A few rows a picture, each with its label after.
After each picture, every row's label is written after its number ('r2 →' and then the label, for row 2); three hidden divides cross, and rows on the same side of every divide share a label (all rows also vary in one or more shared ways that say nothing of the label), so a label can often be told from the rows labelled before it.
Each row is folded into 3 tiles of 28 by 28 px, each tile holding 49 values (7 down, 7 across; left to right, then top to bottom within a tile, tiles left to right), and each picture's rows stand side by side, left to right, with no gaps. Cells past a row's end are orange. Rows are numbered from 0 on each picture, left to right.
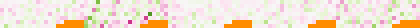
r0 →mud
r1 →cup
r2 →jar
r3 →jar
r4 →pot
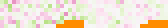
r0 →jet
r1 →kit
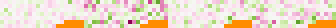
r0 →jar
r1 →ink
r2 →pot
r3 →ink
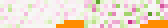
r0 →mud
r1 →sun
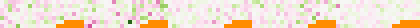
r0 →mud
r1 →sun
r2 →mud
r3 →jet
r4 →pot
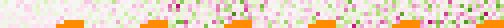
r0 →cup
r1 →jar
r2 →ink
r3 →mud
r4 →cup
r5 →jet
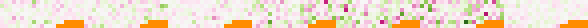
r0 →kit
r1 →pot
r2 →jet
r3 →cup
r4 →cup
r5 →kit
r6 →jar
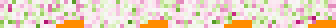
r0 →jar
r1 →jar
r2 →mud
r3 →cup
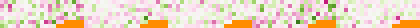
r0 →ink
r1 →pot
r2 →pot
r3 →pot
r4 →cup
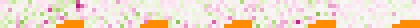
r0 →mud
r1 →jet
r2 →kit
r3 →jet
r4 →mud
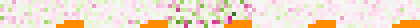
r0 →mud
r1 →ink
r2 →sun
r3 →mud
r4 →pot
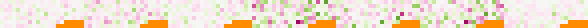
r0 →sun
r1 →jar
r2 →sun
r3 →pot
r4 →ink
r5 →mud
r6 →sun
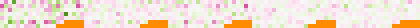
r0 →pot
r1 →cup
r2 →ink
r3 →mud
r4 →cup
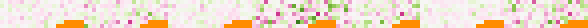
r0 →mud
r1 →jet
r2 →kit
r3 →pot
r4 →mud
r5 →jet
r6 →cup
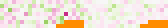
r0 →mud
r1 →mud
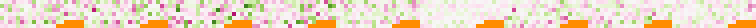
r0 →kit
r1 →pot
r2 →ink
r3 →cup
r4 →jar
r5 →jar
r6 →cup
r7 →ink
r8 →mud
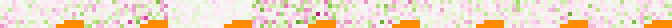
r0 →ink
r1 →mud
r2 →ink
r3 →mud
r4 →cup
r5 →ink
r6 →sun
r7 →jar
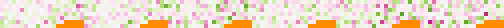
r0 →mud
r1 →pot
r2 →jet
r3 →pot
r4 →jar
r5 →mud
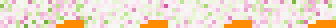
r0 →sun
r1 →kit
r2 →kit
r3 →cup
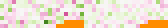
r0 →jar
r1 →jar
